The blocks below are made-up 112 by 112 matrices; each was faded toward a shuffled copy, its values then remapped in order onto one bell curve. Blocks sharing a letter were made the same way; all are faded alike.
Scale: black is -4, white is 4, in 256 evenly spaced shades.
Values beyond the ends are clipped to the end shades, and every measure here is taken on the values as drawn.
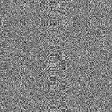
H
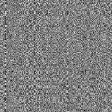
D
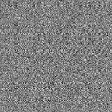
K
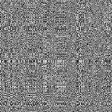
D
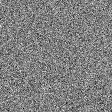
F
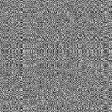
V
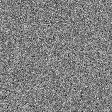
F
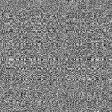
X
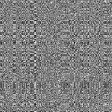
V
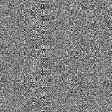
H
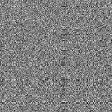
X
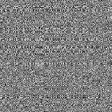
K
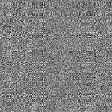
D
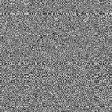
K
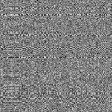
K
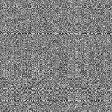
K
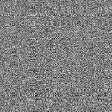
X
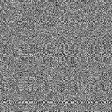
K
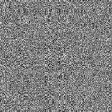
H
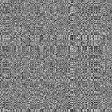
V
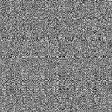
X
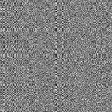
V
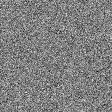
F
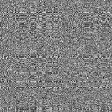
K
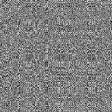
D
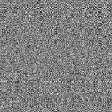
K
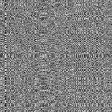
V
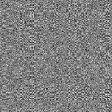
D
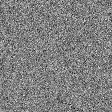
F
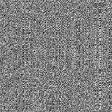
H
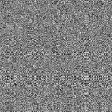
K
